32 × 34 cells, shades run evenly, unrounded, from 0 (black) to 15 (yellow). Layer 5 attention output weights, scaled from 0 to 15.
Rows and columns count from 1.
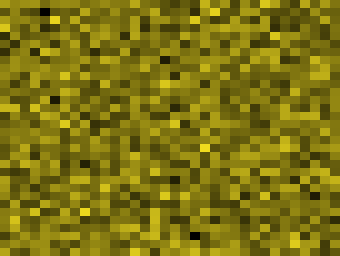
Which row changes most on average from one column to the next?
25
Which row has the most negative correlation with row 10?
20
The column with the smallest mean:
18
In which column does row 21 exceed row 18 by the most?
14
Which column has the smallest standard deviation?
12
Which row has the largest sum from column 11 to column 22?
32
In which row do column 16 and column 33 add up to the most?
22
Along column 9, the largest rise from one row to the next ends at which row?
27
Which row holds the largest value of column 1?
4
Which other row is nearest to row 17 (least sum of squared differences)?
9
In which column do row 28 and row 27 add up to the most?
16
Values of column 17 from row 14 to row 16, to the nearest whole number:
8 4 10
